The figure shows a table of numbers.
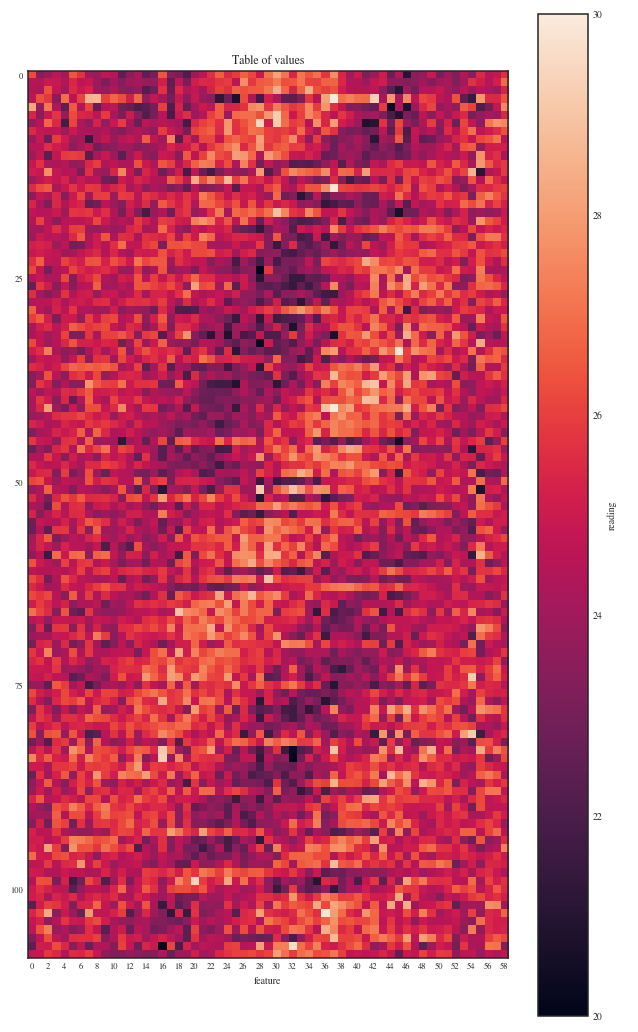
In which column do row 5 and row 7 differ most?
45
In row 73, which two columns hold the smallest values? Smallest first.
38, 37
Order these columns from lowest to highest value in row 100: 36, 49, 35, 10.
35, 36, 49, 10
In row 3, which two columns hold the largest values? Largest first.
37, 42
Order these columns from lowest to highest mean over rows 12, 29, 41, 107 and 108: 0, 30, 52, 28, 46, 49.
52, 0, 49, 46, 30, 28
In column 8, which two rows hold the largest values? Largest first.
3, 86
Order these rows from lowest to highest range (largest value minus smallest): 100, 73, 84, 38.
100, 73, 38, 84
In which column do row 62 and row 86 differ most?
29
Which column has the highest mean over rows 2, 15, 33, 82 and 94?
55
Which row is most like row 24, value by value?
33
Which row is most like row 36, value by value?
94
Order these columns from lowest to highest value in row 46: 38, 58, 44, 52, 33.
58, 33, 52, 44, 38
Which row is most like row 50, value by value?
30
